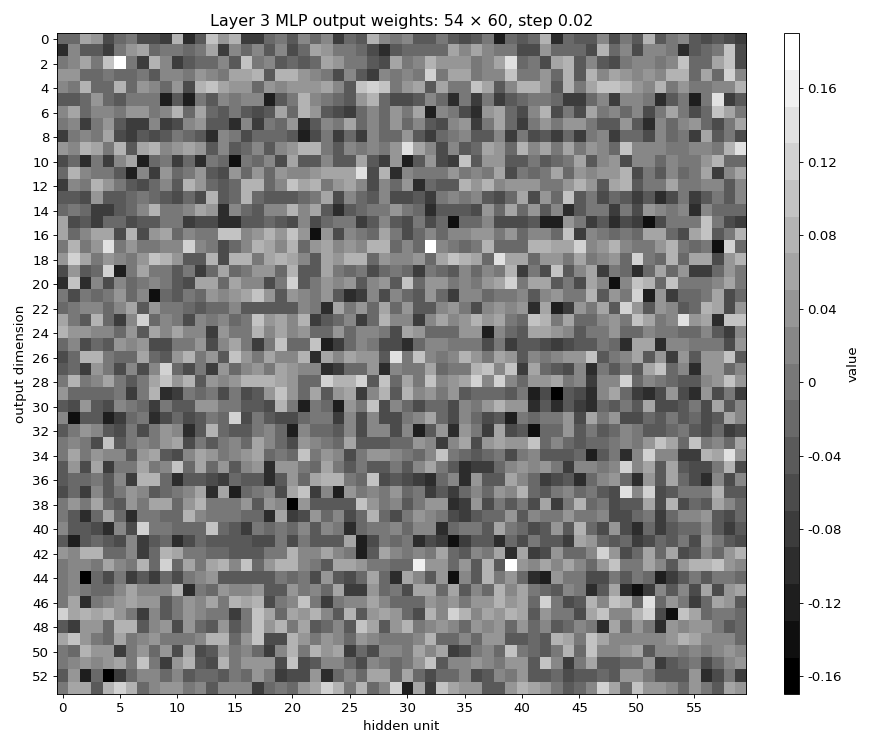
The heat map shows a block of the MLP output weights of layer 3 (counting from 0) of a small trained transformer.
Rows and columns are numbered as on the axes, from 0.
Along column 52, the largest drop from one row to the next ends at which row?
5
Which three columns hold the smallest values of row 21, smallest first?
8, 51, 25
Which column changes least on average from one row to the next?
3
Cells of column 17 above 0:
25
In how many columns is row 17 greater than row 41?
51
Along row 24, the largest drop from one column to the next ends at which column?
37
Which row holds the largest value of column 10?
35
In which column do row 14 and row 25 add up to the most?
22
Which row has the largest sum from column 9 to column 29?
28
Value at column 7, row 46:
0.04
